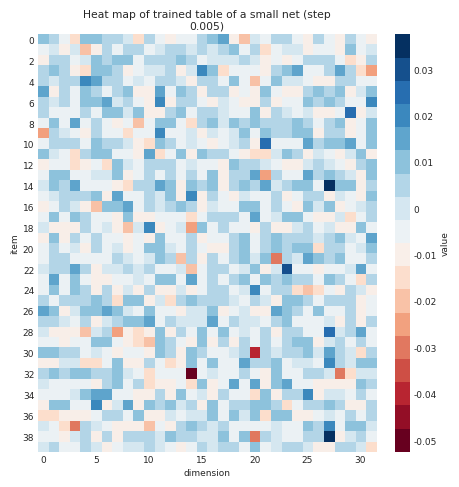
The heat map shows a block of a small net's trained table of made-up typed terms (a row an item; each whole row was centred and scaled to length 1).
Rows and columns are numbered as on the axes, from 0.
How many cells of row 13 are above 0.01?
2
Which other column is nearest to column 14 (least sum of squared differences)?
28
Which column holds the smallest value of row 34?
20
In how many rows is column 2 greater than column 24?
15
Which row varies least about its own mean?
39
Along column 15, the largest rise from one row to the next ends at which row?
3
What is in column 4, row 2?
0
